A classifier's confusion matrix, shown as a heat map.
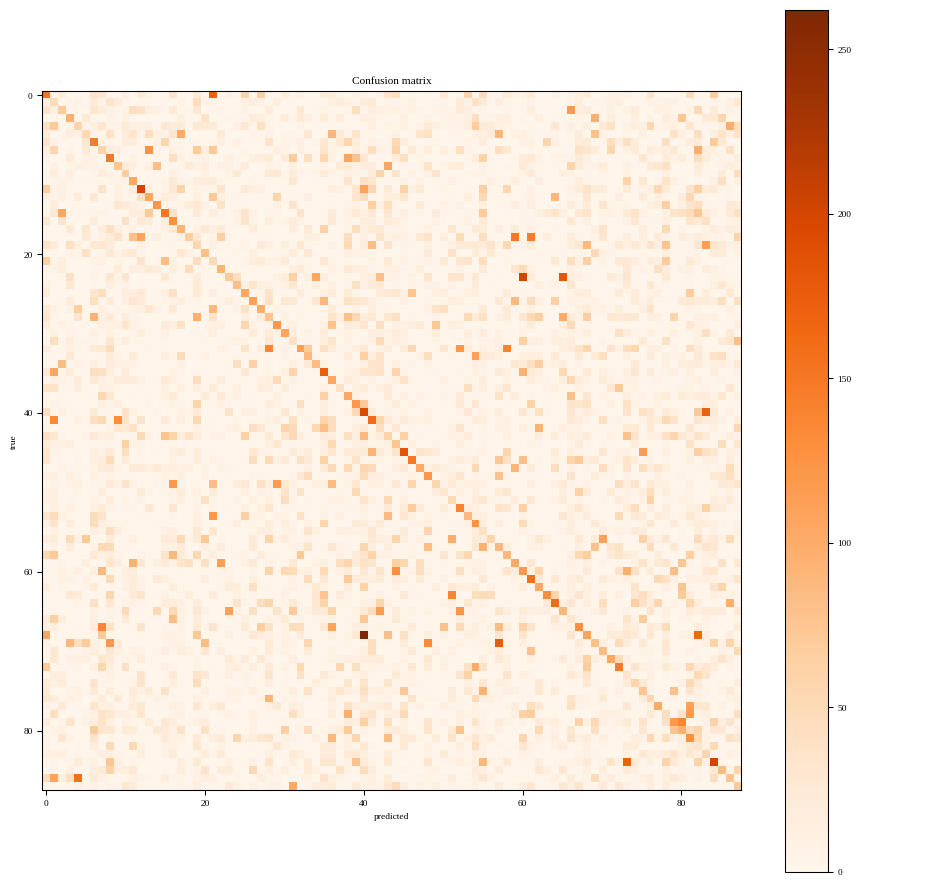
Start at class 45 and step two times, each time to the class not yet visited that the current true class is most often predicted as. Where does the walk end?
55
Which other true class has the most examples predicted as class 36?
67
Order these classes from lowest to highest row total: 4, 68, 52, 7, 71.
71, 52, 4, 7, 68
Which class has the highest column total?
40
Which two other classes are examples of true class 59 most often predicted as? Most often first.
22, 11
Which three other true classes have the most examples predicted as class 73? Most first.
84, 60, 43
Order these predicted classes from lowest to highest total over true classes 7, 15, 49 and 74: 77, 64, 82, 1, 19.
77, 64, 1, 19, 82
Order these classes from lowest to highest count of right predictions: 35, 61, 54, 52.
54, 52, 61, 35
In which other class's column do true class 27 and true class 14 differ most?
21
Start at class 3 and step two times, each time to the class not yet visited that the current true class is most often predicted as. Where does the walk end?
57
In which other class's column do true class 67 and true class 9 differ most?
7
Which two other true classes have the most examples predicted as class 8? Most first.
69, 84
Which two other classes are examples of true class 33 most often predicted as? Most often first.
54, 40
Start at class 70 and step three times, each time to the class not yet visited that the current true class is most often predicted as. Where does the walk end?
66
